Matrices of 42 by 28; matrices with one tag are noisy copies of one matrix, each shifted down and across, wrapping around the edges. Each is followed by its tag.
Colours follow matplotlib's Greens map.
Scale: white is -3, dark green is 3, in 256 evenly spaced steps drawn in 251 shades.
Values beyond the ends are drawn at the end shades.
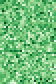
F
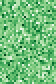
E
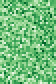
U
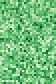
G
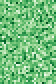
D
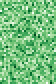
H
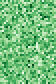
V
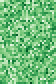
V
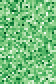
U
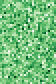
U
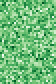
F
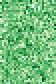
H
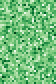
F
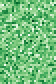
F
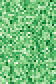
H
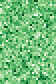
H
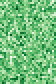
V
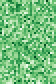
D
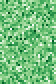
G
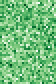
U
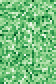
D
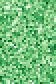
G
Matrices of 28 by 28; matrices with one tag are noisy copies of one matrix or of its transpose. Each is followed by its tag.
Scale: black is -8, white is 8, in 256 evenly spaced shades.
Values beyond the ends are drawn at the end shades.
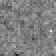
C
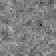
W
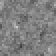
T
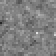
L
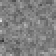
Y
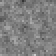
L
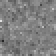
Y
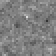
T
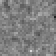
C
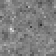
W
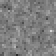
C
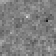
T
